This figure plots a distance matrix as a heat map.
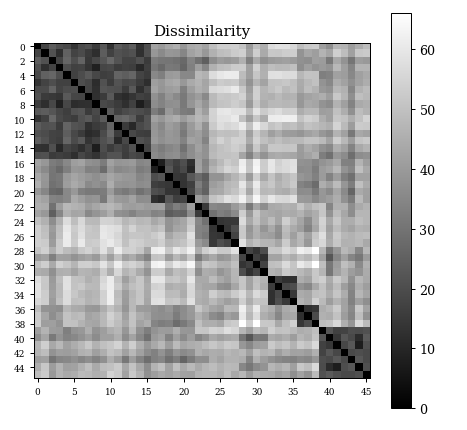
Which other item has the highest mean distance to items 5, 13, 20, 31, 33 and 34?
27
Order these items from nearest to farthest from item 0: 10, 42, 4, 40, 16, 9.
10, 4, 9, 40, 16, 42
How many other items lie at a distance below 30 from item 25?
3
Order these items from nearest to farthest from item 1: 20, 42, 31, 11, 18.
11, 20, 18, 31, 42
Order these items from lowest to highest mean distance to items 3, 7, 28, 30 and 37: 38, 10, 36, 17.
10, 36, 17, 38
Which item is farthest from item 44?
38
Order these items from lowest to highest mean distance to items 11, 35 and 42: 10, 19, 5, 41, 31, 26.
5, 41, 19, 10, 26, 31
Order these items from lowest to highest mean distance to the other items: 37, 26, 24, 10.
10, 37, 24, 26
